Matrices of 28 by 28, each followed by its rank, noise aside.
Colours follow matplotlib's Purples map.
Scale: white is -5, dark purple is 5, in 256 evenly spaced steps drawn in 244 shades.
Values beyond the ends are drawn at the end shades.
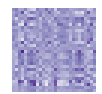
four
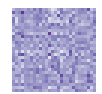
six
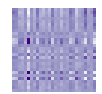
one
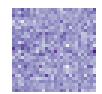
six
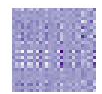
two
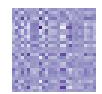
two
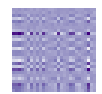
one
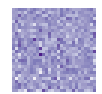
six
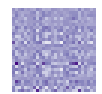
three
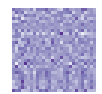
four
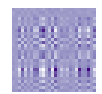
one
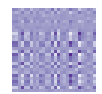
one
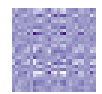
two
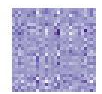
four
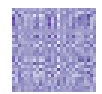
three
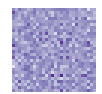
six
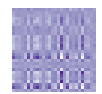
one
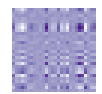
one
